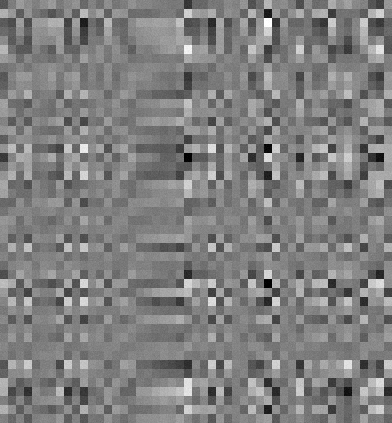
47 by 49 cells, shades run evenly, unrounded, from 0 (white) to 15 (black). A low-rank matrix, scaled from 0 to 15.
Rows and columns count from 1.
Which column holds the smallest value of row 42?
44
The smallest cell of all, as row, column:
3, 34
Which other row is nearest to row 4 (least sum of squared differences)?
23
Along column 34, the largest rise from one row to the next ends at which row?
32
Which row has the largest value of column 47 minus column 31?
18
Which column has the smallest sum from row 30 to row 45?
47
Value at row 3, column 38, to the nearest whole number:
9
